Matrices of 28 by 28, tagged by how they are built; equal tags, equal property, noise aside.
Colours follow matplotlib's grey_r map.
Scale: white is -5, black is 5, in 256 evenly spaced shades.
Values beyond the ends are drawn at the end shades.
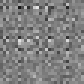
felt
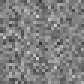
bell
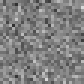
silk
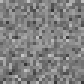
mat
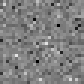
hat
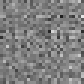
felt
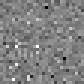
hat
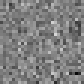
felt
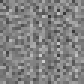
bell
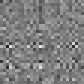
felt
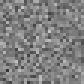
silk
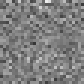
felt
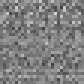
mat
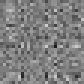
felt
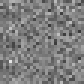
bell
